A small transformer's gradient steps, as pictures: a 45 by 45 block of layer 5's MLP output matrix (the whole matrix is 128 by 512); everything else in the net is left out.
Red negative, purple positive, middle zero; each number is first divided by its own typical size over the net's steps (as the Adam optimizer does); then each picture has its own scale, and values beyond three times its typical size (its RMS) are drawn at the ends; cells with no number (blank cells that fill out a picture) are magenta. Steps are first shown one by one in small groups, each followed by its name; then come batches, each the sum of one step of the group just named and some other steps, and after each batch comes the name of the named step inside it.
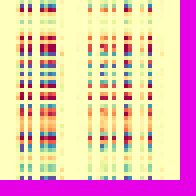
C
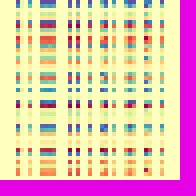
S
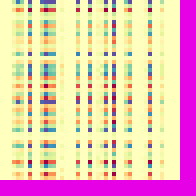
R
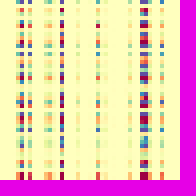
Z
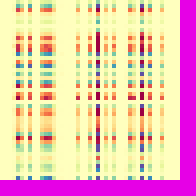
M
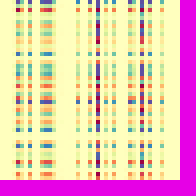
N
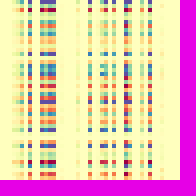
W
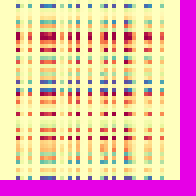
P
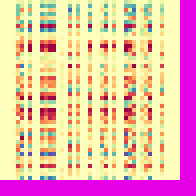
C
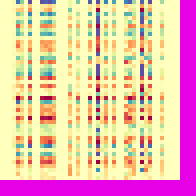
N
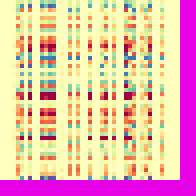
C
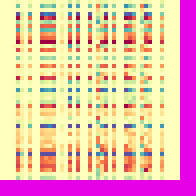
S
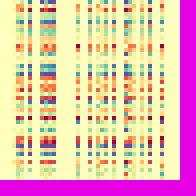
W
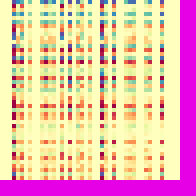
S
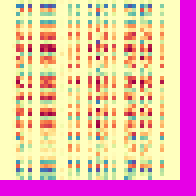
C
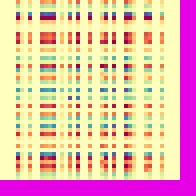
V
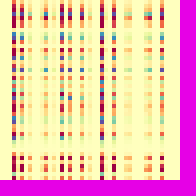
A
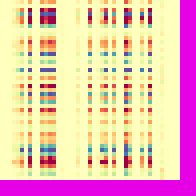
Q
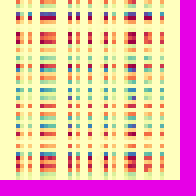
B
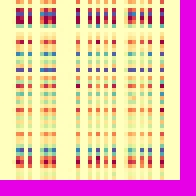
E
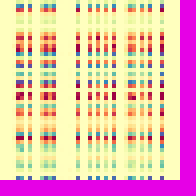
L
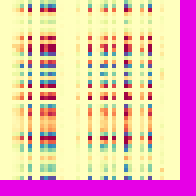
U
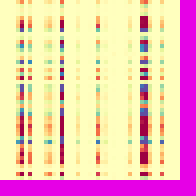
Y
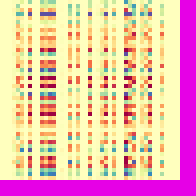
Q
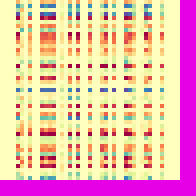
V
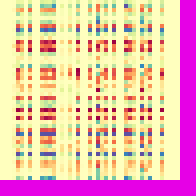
U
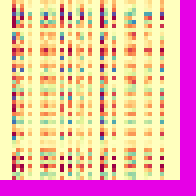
A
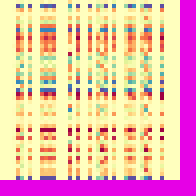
L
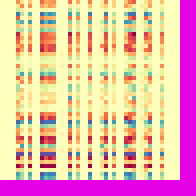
B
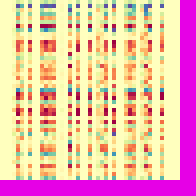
L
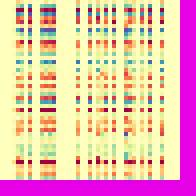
E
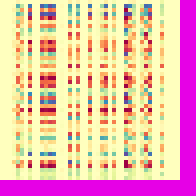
Q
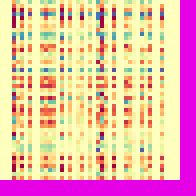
A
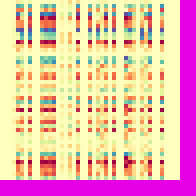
V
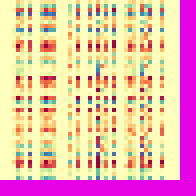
E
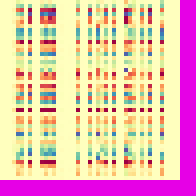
Q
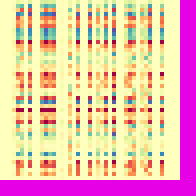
E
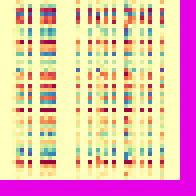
E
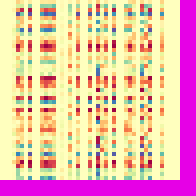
E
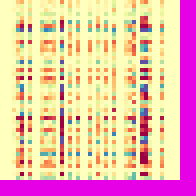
Y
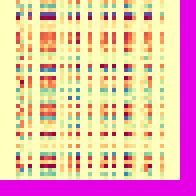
V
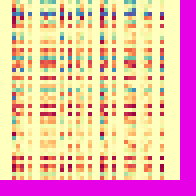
A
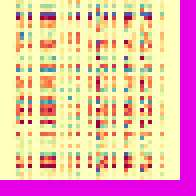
V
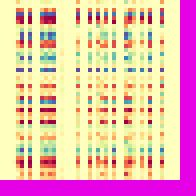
E
